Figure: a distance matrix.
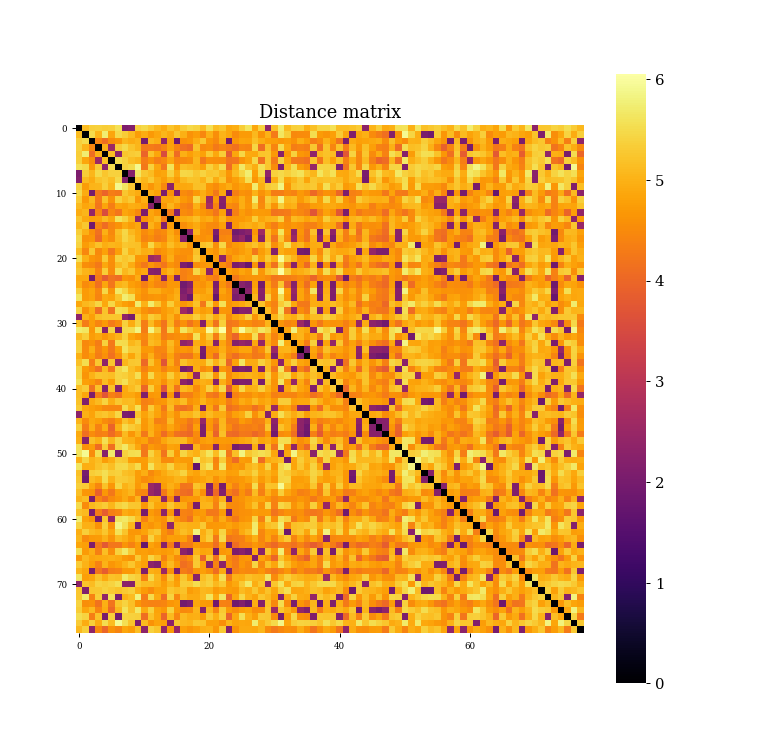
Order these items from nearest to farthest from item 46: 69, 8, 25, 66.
66, 25, 69, 8
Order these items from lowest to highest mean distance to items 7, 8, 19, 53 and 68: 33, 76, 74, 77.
77, 74, 33, 76
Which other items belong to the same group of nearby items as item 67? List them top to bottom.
11, 12, 20, 22, 55, 56
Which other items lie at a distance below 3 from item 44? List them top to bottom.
0, 7, 8, 29, 70
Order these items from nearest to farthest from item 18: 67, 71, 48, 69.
69, 48, 71, 67
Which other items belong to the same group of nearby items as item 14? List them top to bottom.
9, 61, 76
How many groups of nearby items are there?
12
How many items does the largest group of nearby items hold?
13
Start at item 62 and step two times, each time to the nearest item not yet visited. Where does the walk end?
51
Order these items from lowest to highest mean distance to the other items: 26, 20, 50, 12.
26, 12, 20, 50
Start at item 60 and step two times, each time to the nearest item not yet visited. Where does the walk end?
5
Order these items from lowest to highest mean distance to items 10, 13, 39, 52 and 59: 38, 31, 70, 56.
38, 56, 31, 70
